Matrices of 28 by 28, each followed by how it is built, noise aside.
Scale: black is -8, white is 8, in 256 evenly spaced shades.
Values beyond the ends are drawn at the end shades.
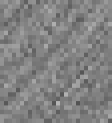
Hankel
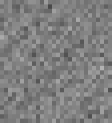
Hankel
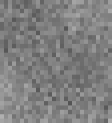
smooth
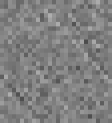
Toeplitz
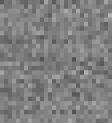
blocks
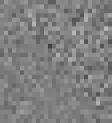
upper triangular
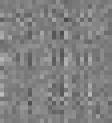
low rank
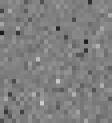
sparse
